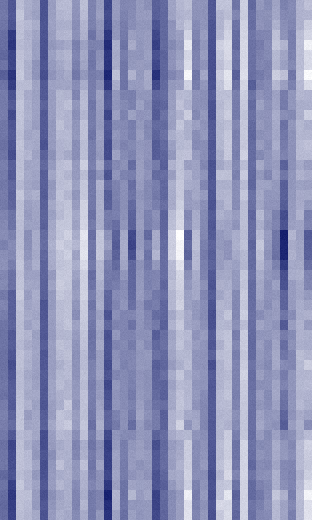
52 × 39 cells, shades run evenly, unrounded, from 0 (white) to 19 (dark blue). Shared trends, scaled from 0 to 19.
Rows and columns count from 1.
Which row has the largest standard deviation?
8
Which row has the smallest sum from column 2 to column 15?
25
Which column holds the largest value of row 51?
14
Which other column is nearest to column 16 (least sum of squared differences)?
30
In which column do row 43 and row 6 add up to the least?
31
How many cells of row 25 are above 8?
21
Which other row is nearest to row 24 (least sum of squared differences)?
26
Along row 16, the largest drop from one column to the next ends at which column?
3
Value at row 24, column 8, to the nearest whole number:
5
